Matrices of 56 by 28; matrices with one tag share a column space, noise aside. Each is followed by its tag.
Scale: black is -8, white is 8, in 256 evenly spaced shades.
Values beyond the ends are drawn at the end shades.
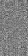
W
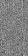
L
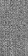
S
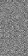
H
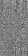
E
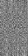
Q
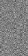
H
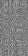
L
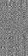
W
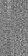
L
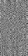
W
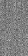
L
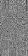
E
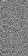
H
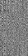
E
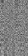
Q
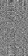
W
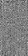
E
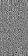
W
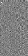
H
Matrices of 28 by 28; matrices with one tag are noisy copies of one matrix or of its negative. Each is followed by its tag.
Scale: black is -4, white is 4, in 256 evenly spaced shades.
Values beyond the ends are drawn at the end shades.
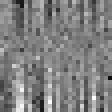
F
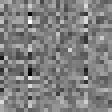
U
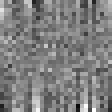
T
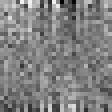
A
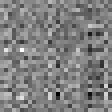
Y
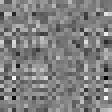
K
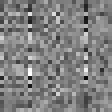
U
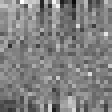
A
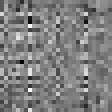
U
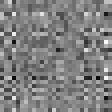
K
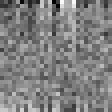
A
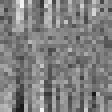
F
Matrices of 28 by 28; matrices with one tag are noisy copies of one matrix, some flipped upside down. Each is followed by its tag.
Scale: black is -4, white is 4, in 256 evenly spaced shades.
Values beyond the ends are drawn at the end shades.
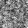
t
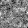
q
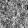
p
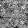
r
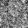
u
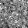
u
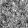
p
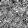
q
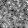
t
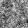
p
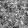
r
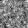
t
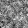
q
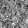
p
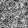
r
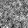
q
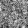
u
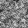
r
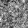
u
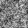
r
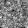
t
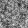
p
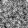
t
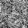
u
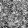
u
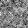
q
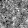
p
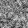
q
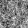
p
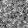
t
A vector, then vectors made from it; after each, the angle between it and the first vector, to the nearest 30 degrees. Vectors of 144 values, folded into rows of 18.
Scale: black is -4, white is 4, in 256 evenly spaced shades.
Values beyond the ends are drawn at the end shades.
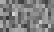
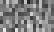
90 degrees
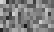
30 degrees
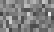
120 degrees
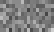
120 degrees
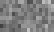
120 degrees
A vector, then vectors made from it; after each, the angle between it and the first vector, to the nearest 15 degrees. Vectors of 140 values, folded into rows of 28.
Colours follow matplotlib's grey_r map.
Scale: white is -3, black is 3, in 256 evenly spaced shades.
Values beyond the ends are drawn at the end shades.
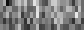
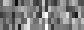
105 degrees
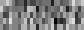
135 degrees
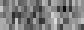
90 degrees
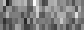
30 degrees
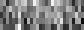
30 degrees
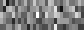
60 degrees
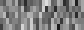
120 degrees
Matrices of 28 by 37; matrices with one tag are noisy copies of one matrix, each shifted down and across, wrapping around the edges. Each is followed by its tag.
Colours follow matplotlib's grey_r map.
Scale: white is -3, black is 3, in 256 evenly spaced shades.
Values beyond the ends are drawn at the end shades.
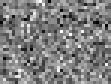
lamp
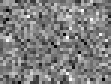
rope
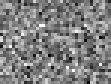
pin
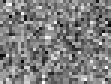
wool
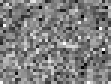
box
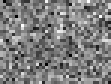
rope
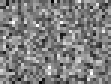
lamp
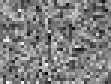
wool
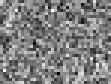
wool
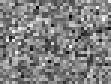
pin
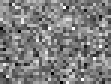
pin
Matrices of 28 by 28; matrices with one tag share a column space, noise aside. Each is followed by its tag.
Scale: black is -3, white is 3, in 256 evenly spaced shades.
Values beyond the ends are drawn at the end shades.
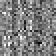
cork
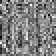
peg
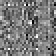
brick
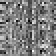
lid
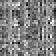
brick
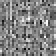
brick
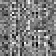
cork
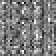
lid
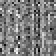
peg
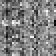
brick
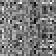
lid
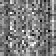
cork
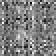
lid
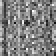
brick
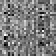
cork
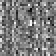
brick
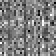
brick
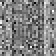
lid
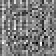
cork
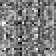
brick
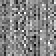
cork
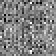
lid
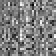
brick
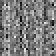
brick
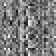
brick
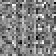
peg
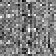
peg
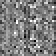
lid
